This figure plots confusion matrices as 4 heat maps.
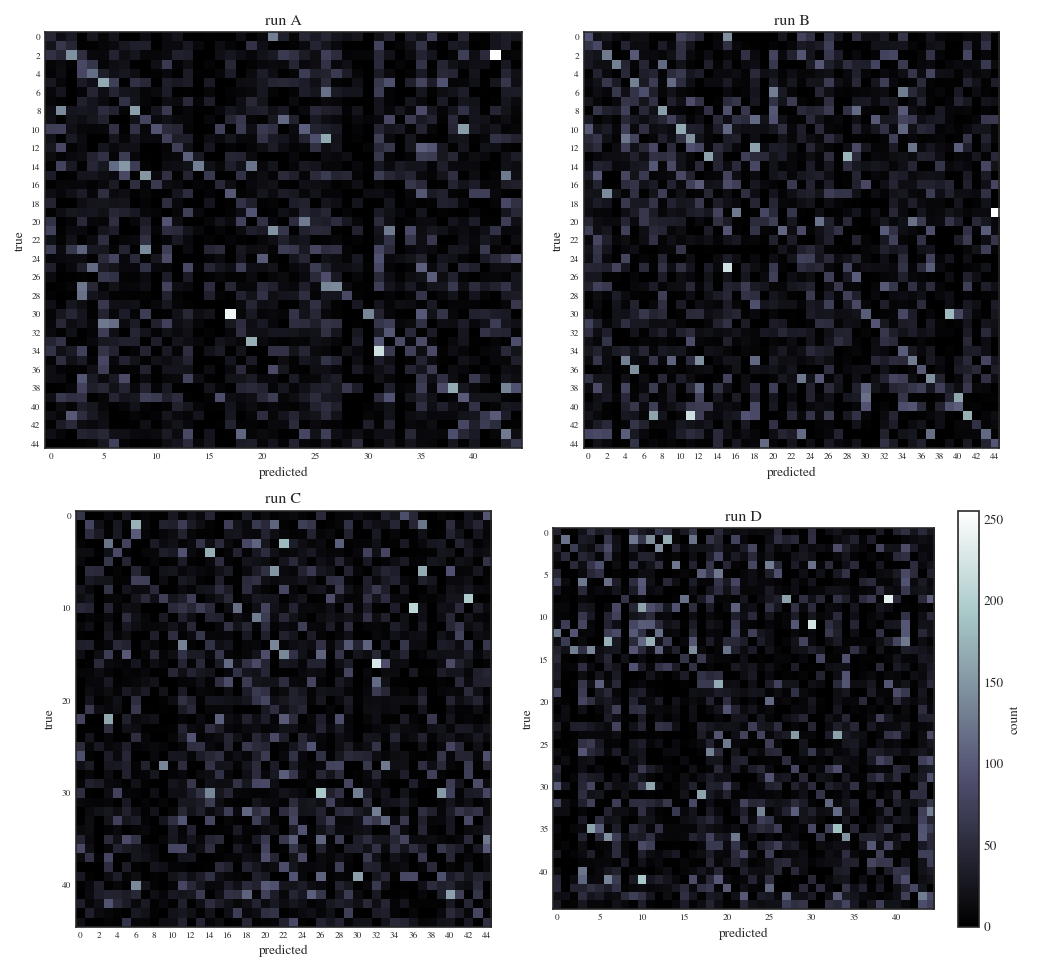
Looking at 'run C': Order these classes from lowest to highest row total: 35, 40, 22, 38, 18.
38, 18, 22, 40, 35
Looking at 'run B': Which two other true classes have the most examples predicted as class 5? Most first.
36, 2
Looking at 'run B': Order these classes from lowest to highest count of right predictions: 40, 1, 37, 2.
1, 40, 2, 37
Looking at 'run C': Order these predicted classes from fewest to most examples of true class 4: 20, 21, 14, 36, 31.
36, 21, 20, 31, 14
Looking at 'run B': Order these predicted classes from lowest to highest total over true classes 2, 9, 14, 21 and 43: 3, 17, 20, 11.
3, 11, 17, 20
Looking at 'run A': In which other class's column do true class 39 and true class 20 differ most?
24
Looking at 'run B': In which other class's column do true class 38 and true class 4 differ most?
30
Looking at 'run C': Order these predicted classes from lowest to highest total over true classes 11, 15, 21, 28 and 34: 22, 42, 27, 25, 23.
25, 27, 42, 23, 22
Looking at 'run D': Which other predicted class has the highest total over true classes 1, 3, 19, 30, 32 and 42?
11
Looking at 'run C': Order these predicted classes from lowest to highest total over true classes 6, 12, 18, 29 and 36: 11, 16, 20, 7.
7, 11, 16, 20
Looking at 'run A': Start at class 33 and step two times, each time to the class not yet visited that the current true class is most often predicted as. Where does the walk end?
13
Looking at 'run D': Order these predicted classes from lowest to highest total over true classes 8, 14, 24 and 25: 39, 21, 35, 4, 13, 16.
13, 21, 35, 16, 4, 39
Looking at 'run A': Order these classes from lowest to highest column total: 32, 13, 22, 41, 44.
41, 22, 44, 13, 32
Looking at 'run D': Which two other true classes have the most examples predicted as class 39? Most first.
8, 18
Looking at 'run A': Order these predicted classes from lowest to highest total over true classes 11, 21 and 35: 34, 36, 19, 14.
14, 36, 19, 34
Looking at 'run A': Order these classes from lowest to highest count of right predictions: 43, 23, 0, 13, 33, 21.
0, 23, 33, 13, 43, 21
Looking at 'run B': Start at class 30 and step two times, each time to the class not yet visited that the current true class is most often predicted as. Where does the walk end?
40
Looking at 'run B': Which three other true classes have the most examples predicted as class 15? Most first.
25, 0, 10
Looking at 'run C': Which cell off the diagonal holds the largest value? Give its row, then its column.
16, 32
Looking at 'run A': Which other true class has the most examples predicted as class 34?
21
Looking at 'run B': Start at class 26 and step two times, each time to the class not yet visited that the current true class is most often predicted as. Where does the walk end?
18
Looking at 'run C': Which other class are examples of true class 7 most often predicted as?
6
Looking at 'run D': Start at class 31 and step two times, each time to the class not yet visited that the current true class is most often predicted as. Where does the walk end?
34
